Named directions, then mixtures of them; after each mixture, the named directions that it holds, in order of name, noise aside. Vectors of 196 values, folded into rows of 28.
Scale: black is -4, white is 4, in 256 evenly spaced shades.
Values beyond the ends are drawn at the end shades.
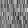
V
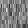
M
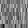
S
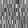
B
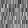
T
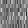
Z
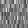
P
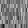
S.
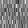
B.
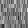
P, S, V.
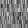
V.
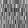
B, Z.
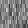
M.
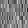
V, Z.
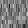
M.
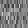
B, P, V.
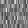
P.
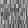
B, P, Z.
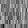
S.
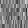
B, S, Z.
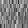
B, P, Z.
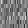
Z.
